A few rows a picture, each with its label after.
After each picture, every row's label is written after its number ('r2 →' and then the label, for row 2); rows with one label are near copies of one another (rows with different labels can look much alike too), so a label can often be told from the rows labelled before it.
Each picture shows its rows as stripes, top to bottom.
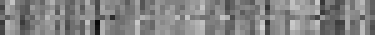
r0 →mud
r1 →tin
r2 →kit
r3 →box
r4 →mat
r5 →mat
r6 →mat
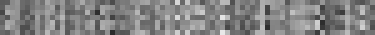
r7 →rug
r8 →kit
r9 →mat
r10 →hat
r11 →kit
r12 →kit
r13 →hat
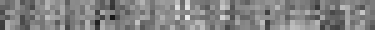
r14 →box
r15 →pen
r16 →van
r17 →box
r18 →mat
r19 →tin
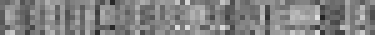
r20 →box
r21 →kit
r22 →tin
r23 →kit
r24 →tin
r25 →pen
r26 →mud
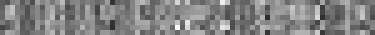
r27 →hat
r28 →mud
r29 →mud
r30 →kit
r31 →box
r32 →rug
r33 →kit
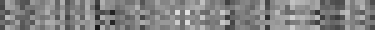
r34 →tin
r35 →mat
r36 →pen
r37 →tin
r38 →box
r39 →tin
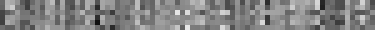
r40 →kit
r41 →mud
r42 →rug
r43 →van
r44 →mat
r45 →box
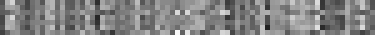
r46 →mud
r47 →kit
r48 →rug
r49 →mud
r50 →mat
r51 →kit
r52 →rug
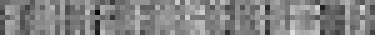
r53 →pen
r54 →kit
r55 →mat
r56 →box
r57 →mat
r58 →mat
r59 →tin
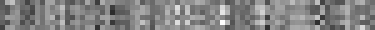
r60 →mud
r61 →hat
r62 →hat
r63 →kit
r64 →hat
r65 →van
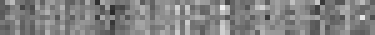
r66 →mud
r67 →hat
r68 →pen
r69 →van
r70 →box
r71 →hat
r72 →rug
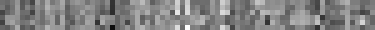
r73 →hat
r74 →box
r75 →rug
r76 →kit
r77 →van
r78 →box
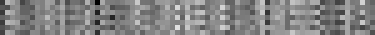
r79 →mat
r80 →hat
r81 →mat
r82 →pen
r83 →mat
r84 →rug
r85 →tin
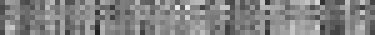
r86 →kit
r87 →rug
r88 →van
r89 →box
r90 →tin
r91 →mud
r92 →tin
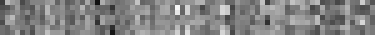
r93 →mat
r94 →rug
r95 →rug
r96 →mud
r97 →van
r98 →pen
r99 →box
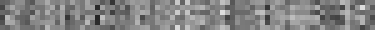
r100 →pen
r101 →van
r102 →hat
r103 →tin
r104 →mat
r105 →rug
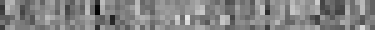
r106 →mud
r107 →mat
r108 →mat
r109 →box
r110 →pen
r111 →van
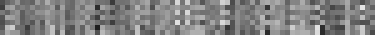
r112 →rug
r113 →van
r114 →box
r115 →mat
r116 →rug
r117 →mud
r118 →kit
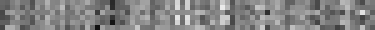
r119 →pen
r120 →hat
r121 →van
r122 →rug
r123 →pen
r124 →mat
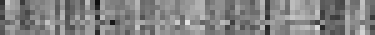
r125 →mat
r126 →mat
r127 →kit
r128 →tin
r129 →box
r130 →kit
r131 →van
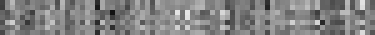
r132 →van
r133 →van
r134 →pen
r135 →box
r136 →mud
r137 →box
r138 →van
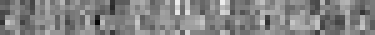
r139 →hat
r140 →pen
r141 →rug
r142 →mat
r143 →mat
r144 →kit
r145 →box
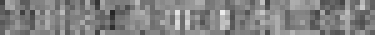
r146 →mat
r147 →van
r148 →hat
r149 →pen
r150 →rug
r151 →pen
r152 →tin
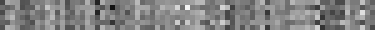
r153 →mat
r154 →box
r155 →van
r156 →mud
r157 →pen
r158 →kit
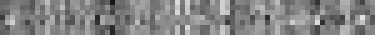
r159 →pen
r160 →hat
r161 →rug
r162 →van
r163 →mud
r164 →pen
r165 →pen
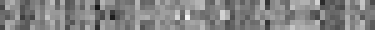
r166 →kit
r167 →mat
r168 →box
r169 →box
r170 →kit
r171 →tin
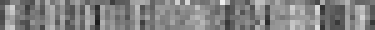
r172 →hat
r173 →mud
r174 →mud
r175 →van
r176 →tin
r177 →mud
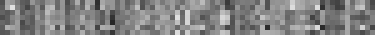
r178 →tin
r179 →mud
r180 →box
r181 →rug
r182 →box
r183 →kit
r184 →rug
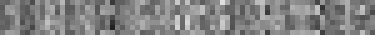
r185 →hat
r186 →kit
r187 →kit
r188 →rug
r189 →box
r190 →pen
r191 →kit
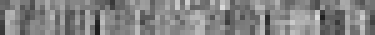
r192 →pen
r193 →hat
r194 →mud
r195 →kit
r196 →tin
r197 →mat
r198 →mat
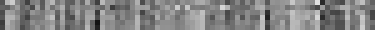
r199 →mud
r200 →hat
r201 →tin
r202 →kit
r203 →mat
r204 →mat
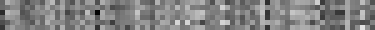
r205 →kit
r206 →hat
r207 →mat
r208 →kit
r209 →rug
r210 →van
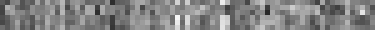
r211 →hat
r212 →tin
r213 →van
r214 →rug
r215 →rug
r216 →hat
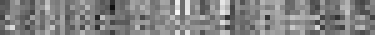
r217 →rug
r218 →pen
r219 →rug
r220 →tin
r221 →hat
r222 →mud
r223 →rug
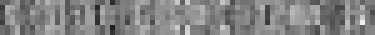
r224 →box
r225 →mat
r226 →tin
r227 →van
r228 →van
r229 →box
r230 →box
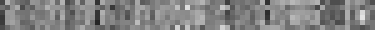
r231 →tin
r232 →box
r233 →van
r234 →van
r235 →mat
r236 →rug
